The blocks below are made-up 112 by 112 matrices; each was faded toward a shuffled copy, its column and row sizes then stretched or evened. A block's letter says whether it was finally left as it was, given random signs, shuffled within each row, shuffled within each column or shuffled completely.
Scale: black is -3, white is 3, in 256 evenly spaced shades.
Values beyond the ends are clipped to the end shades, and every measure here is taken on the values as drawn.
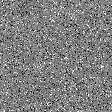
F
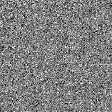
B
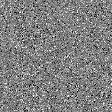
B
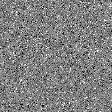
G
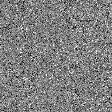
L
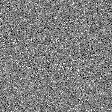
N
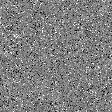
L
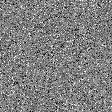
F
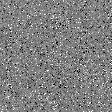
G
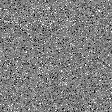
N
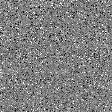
G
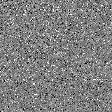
N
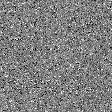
N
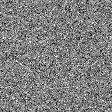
N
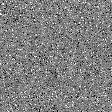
N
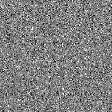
B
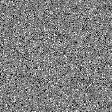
B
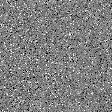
L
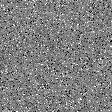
F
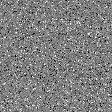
N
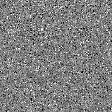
B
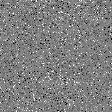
B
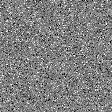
F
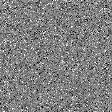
G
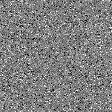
B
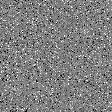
L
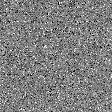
N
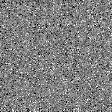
B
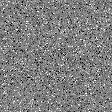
N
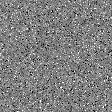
F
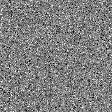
L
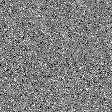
N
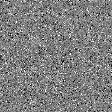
G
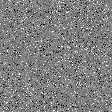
N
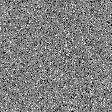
L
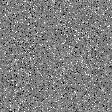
L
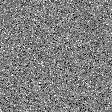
F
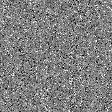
L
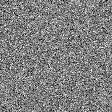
F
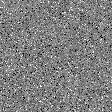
F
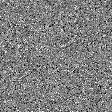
N
